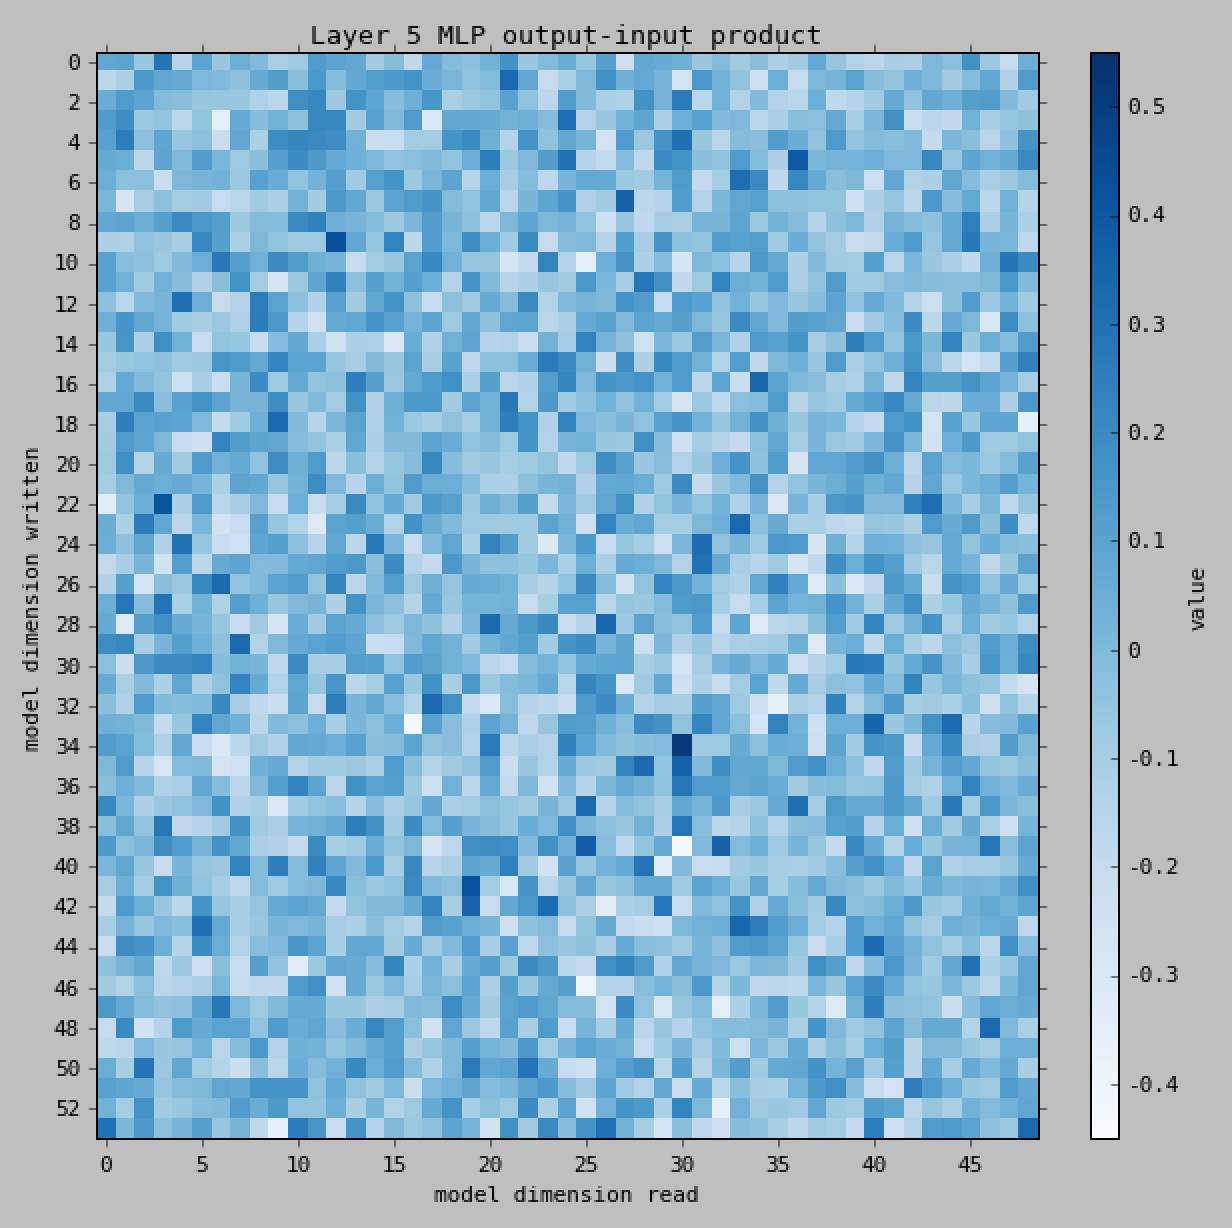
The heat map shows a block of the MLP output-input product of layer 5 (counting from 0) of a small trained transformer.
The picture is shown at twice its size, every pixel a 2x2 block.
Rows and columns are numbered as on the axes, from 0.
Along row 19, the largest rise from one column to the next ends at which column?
6
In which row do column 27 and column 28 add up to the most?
35
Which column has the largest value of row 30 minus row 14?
5
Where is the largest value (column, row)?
30, 34
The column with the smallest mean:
37
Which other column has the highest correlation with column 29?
42
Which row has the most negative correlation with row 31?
36
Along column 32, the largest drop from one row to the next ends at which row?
40
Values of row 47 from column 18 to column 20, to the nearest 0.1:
0.2 0.1 -0.1
